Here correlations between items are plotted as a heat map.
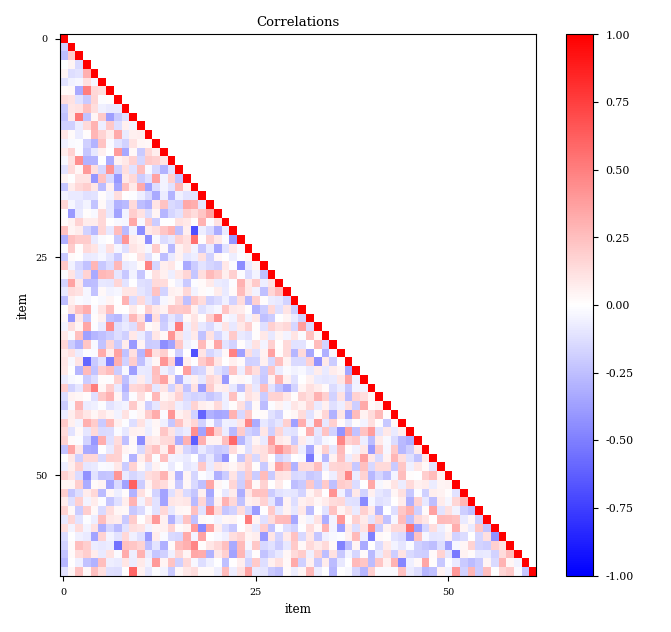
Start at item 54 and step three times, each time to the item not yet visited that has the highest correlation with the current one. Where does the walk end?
56
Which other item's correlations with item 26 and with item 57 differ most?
11
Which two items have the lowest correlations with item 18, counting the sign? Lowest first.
43, 56
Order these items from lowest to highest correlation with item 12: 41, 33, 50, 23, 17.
17, 23, 33, 50, 41
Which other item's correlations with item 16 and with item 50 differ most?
7
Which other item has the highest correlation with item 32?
20
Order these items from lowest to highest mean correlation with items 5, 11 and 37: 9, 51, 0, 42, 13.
42, 0, 51, 9, 13
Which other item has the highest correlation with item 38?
16
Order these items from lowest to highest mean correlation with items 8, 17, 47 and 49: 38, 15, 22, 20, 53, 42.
22, 38, 53, 20, 42, 15
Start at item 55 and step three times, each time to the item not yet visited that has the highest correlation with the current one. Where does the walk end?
33
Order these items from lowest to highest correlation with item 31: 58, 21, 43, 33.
58, 43, 21, 33
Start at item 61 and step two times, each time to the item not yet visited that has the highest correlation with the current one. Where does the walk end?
51
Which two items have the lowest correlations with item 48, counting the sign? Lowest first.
32, 21
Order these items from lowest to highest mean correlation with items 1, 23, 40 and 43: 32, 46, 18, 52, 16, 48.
18, 46, 52, 32, 16, 48
